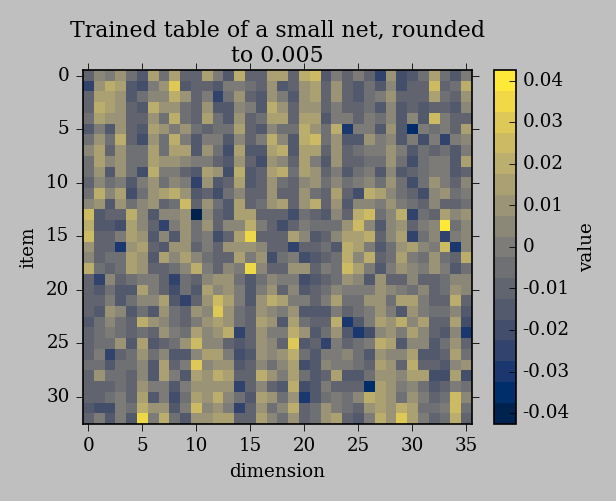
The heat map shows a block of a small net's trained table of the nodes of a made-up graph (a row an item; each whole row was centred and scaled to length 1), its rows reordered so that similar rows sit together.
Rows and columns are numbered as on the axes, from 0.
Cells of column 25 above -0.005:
13
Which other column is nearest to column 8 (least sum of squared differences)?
1
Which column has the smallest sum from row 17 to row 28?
21
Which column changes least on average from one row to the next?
28
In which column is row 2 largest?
8
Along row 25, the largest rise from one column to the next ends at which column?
19
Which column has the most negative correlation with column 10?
14
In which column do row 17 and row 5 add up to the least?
30
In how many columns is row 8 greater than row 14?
16
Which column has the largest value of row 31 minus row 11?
10
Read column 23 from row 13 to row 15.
0.005 -0.005 0.005
